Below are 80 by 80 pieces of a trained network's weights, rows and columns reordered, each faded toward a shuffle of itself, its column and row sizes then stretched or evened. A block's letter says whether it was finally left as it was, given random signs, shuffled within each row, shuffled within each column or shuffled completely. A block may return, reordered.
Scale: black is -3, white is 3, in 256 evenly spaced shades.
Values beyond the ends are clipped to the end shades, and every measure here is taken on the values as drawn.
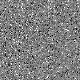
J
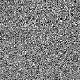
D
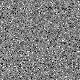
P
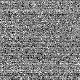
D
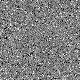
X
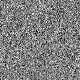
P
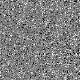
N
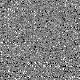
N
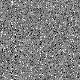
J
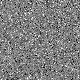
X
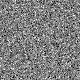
X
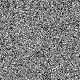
X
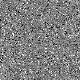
N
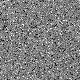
X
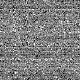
D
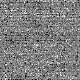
D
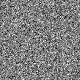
X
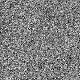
P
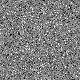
X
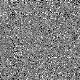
N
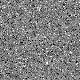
X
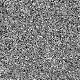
P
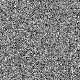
J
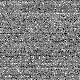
P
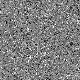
J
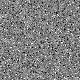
X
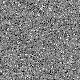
X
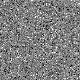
J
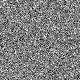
X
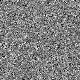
P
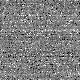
P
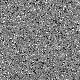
X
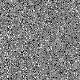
J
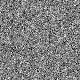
X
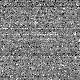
P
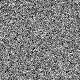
X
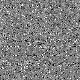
P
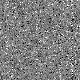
J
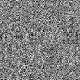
D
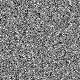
X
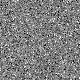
X
